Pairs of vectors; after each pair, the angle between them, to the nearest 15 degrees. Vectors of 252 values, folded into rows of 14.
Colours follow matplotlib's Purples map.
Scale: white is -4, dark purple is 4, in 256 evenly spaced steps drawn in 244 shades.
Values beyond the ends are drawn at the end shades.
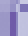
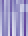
105 degrees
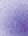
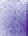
15 degrees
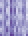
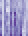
45 degrees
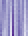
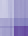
105 degrees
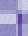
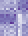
150 degrees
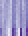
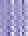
135 degrees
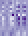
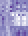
135 degrees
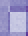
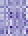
105 degrees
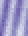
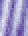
165 degrees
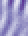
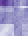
105 degrees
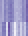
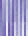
75 degrees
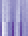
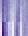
165 degrees
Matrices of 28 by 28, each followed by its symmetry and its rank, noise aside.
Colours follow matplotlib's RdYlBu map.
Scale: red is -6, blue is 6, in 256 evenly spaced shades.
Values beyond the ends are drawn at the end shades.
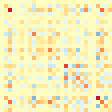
symmetric, rank three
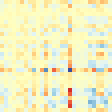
no symmetry, rank two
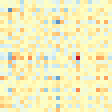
no symmetry, rank three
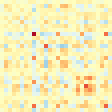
symmetric, rank three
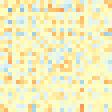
symmetric, rank three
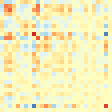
symmetric, rank two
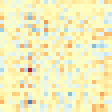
no symmetry, rank four
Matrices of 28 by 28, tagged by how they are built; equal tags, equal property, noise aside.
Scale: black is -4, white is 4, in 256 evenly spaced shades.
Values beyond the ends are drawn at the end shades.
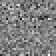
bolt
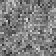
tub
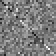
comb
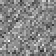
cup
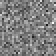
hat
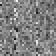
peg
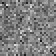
comb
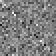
comb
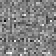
bolt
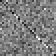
comb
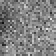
tub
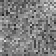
tub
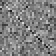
comb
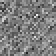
cup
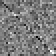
comb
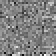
bolt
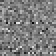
bolt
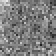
tub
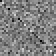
comb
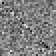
comb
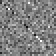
comb
